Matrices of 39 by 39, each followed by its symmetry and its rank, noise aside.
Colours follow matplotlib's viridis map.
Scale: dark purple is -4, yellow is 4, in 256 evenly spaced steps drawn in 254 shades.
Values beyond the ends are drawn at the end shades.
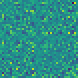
symmetric, rank seven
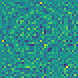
symmetric, rank seven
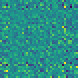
antisymmetric, rank six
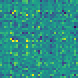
no symmetry, rank six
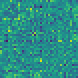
symmetric, rank seven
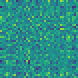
antisymmetric, rank six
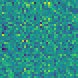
antisymmetric, rank six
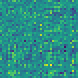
antisymmetric, rank six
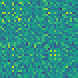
symmetric, rank six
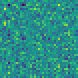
antisymmetric, rank six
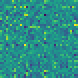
no symmetry, rank seven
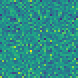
no symmetry, rank seven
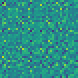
symmetric, rank five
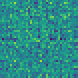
no symmetry, rank seven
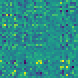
no symmetry, rank five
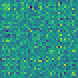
symmetric, rank six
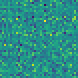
antisymmetric, rank six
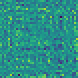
no symmetry, rank seven
